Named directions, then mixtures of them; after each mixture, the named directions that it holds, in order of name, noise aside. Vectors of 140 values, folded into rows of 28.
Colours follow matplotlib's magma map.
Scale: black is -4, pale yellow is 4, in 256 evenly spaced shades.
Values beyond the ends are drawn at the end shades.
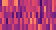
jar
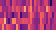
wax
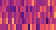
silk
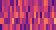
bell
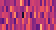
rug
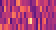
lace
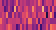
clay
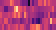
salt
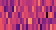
clay.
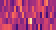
bell, clay, lace.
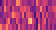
lace.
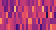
clay.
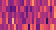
silk.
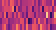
clay.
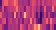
jar, salt.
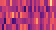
wax.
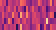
clay, silk, wax.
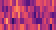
bell, lace, salt.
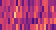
bell, clay, salt.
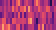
lace, wax.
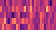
wax.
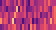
bell, salt, silk.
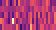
bell, silk, wax.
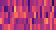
bell, clay, salt.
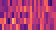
bell, wax.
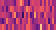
rug.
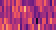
lace, salt, wax.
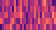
bell.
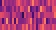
lace, rug, silk.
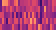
jar.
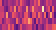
clay, rug.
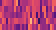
clay, jar.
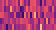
jar, lace, rug.
